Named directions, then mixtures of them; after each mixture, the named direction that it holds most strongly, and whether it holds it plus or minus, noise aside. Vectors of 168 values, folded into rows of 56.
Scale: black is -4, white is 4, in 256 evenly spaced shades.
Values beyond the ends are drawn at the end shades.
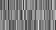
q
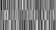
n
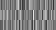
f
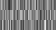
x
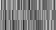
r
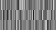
f, minus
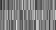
q, plus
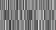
q, plus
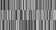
q, plus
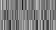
n, minus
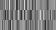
x, minus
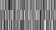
x, plus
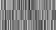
r, plus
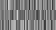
x, minus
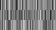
r, minus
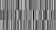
f, minus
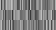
r, plus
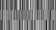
r, minus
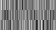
n, minus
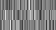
r, minus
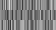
x, minus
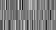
f, plus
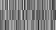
q, minus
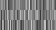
x, plus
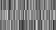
n, plus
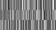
q, plus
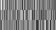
q, minus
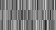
r, minus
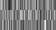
x, plus
